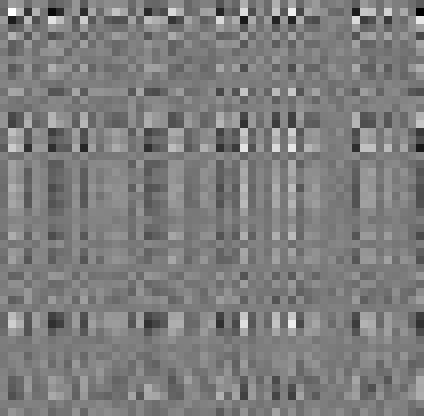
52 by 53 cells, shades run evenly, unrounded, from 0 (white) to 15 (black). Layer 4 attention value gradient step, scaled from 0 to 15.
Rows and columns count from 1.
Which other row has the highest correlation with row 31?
39
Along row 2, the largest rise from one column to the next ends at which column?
38
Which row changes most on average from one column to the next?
2
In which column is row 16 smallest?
53
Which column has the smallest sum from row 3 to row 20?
7
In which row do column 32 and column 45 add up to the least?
3
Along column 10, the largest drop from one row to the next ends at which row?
17
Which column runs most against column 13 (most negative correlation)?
44
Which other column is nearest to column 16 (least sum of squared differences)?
5
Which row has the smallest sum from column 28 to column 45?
19
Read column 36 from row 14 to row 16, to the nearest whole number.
7 7 7
